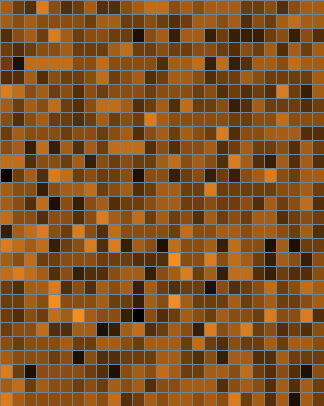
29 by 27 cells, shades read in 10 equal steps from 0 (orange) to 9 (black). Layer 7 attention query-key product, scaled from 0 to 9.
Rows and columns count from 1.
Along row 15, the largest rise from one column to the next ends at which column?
5
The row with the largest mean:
3
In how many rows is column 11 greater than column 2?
13
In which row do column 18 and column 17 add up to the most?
21
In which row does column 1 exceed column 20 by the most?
17
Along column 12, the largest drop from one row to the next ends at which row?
24
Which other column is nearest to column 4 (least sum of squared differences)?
16
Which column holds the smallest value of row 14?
18
